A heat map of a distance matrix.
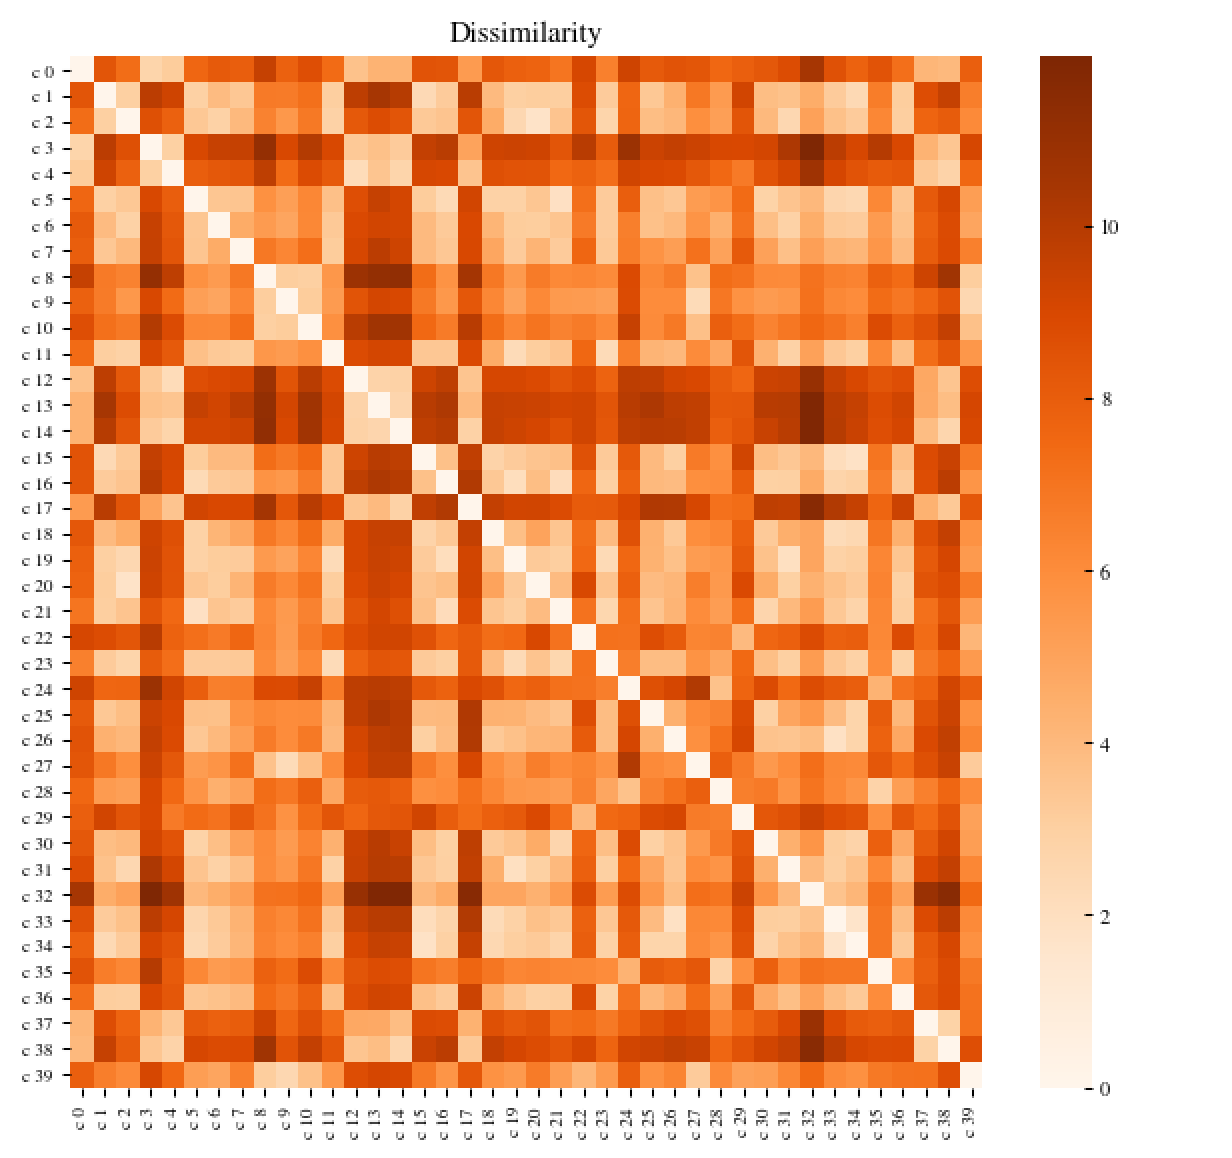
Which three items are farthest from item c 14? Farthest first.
c 32, c 8, c 10
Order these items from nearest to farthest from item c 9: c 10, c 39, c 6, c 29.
c 39, c 10, c 6, c 29
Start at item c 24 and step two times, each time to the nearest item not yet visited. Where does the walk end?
c 35
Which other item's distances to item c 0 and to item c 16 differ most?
c 3
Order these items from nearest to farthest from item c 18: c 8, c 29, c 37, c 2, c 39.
c 2, c 39, c 8, c 29, c 37
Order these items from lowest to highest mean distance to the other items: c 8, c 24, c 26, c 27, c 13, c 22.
c 26, c 27, c 8, c 22, c 24, c 13
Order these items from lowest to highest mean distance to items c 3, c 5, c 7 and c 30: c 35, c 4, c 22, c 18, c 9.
c 18, c 9, c 4, c 35, c 22
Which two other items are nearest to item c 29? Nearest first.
c 22, c 39
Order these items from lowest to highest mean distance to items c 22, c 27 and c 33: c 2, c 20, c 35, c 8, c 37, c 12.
c 8, c 2, c 20, c 35, c 37, c 12
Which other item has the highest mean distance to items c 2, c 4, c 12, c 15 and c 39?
c 24
